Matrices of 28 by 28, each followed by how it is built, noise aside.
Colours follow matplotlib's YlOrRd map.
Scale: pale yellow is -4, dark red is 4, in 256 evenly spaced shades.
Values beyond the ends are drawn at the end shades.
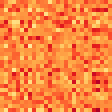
low rank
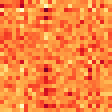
low rank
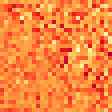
upper triangular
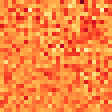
upper triangular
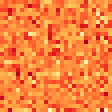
low rank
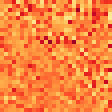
upper triangular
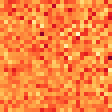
upper triangular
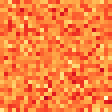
noise
